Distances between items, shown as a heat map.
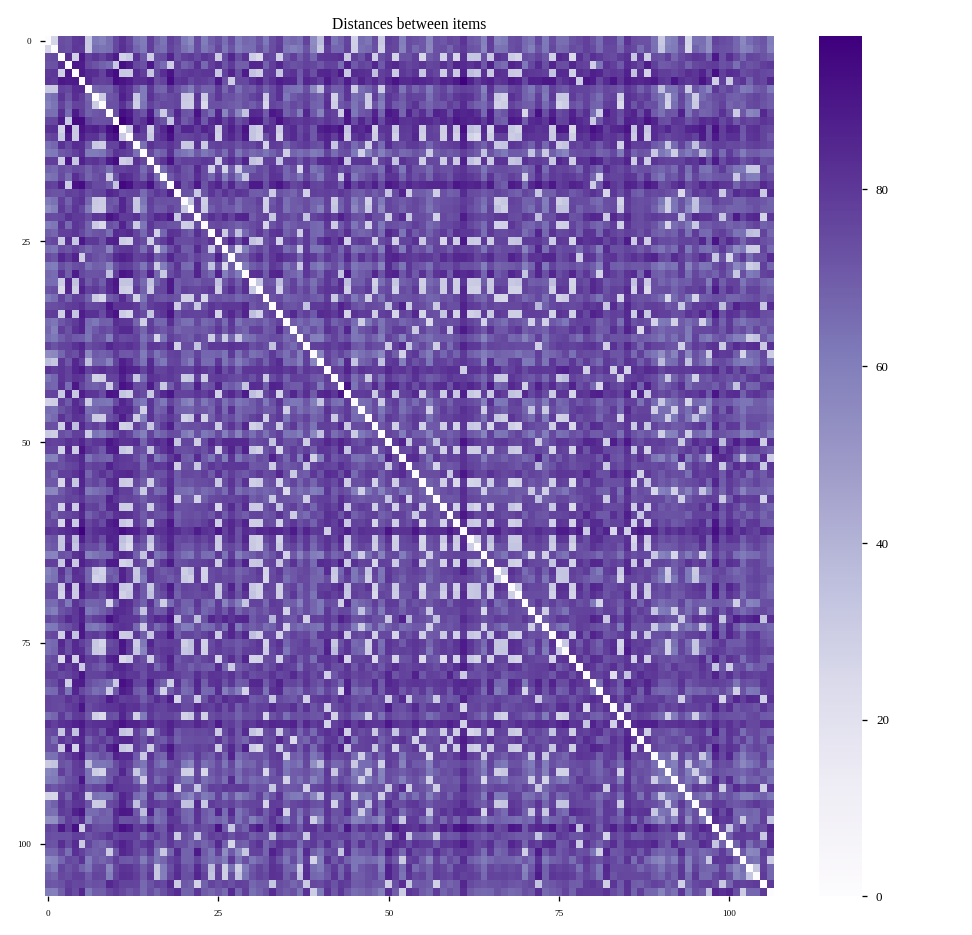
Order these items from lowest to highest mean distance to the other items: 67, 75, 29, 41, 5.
67, 75, 29, 41, 5
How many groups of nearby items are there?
12
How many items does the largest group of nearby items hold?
24
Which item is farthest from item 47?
11
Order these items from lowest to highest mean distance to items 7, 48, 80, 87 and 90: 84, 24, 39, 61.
84, 39, 24, 61
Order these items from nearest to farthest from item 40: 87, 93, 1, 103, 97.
1, 97, 103, 87, 93
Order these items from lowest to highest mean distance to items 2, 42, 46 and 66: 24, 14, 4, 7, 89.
7, 14, 89, 4, 24
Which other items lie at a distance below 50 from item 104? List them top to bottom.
16, 24, 26, 28, 37, 103
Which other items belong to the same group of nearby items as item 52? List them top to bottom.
39, 97, 102, 106
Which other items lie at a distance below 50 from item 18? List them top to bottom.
3, 10, 80
